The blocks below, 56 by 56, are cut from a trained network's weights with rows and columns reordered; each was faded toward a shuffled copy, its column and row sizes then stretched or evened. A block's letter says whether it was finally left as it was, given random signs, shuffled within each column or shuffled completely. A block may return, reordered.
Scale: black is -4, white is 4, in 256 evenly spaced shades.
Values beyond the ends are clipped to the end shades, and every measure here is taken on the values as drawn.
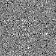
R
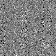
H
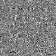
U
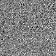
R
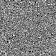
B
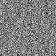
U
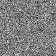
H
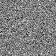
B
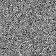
B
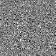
R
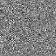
U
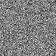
B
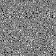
U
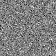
B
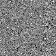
H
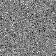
H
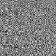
U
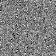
H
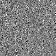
H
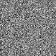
R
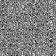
U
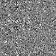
R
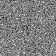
B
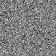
B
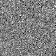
H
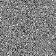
H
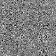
R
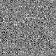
U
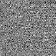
U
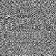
U
